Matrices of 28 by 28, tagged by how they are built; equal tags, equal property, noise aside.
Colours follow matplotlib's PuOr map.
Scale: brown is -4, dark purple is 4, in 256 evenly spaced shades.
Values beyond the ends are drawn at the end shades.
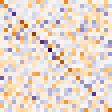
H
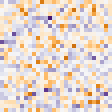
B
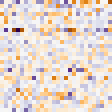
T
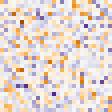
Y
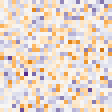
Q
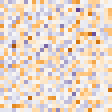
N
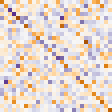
H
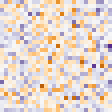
N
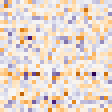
T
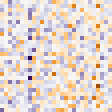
N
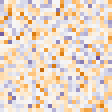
Y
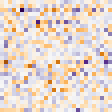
T
